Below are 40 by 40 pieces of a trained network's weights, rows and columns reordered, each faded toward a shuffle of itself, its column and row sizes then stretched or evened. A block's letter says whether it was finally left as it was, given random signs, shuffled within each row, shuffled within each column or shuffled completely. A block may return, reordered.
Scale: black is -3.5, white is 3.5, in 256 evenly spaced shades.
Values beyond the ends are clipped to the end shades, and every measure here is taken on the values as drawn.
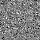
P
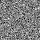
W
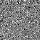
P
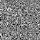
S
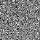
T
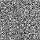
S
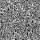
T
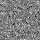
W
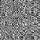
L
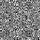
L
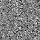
T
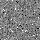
W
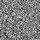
T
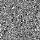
T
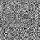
L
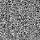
S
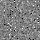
T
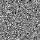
T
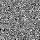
P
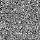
S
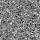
W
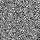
W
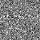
P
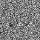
P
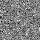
W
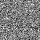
P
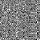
L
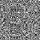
L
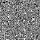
S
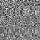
L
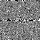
P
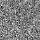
T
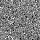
W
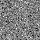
W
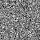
W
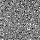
W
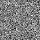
T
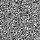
T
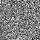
P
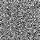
T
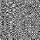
L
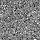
W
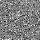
P
